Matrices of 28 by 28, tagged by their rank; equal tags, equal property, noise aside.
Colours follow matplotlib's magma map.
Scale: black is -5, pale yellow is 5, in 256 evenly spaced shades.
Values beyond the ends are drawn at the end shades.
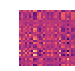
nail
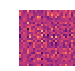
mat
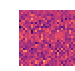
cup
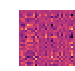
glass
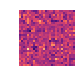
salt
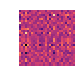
mat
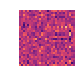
mat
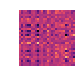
nail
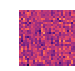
cup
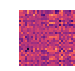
glass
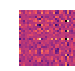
nail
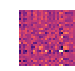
nail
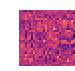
mat
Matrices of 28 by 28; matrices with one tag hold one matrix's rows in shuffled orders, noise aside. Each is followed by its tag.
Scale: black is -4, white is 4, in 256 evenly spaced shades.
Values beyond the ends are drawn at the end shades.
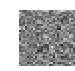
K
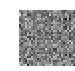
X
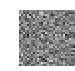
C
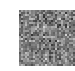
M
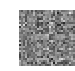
K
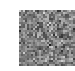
K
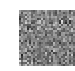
X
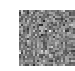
C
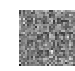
K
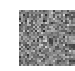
C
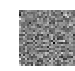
K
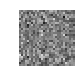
C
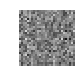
X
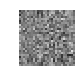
K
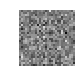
M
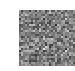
M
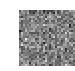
M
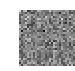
X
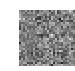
K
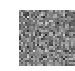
C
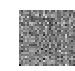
M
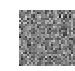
X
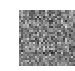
M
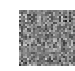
X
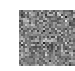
M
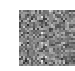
C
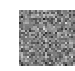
M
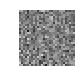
C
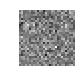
M
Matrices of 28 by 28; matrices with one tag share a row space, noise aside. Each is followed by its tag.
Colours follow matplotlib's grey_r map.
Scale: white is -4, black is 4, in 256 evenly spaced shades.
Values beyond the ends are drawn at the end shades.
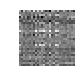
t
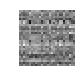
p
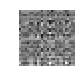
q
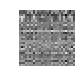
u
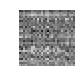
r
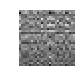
q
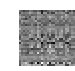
q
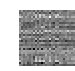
t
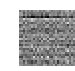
r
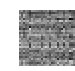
p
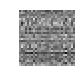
u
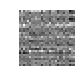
p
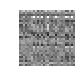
r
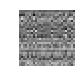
u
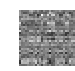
q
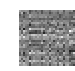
p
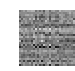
t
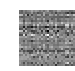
r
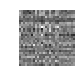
t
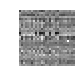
t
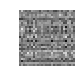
u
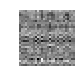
q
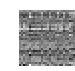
p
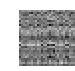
q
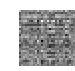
q
